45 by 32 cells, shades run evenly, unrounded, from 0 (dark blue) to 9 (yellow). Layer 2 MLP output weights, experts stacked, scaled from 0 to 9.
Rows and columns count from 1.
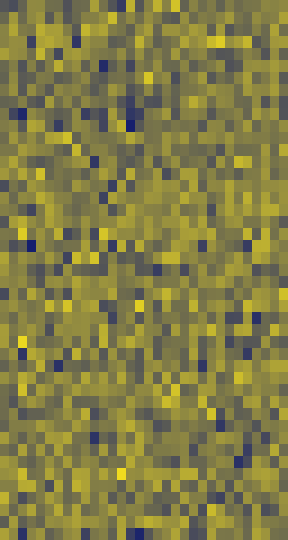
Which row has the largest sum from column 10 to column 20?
40
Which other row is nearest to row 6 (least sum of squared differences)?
8
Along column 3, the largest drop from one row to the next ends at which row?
30
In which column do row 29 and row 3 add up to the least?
26
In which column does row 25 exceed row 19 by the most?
32
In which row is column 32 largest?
25
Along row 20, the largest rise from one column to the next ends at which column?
12
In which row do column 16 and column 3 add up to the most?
29
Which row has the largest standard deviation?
21
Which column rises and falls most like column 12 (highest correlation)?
3
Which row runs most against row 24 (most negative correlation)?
31
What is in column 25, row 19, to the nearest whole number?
4
